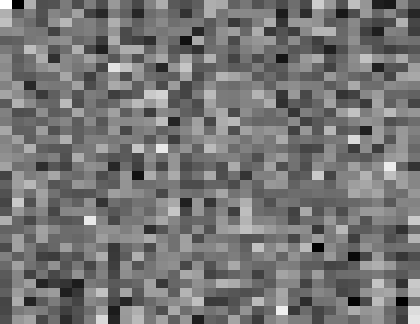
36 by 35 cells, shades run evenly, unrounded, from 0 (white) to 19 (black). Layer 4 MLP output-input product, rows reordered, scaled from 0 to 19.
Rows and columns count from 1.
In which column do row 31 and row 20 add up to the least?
27
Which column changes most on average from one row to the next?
30
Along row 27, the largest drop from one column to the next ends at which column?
35
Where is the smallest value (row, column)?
1, 1
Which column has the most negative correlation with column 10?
32
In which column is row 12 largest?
24
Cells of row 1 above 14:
3
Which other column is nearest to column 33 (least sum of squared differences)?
15
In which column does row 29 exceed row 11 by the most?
13
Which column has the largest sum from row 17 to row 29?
10
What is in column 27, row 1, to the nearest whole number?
4
